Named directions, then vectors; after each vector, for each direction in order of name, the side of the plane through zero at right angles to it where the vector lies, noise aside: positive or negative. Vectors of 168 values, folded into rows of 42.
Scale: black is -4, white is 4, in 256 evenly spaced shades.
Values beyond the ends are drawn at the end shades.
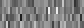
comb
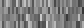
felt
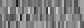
positive, negative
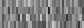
negative, positive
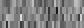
negative, negative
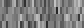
negative, negative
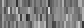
positive, negative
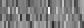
positive, negative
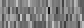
negative, positive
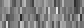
positive, positive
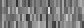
positive, negative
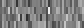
positive, negative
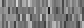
negative, positive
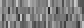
negative, positive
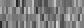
negative, negative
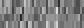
positive, positive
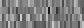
negative, positive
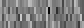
negative, positive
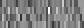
positive, negative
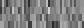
positive, negative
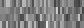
positive, positive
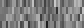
negative, negative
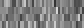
positive, positive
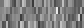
positive, positive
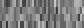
negative, negative
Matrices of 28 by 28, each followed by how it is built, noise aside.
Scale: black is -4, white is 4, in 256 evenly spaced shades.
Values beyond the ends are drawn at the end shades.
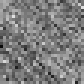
Toeplitz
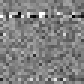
uneven rows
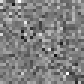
block diagonal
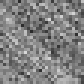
Toeplitz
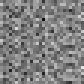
repeating rows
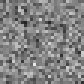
noise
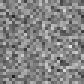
repeating rows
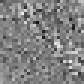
upper triangular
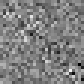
block diagonal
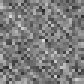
Toeplitz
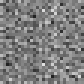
repeating rows
